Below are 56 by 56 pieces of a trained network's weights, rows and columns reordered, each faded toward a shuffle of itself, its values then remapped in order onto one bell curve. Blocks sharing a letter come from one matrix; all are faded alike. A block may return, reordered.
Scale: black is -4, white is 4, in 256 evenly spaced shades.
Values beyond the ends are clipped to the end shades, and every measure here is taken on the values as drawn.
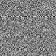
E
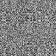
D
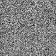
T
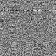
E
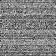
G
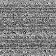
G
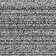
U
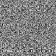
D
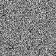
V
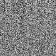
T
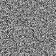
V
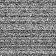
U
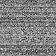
G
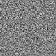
D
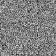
V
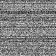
U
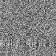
E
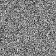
V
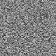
D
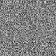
E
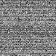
G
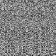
D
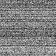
U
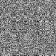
E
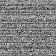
G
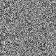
V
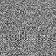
E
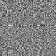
E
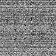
G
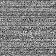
G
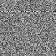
E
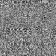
D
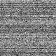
U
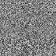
E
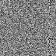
V
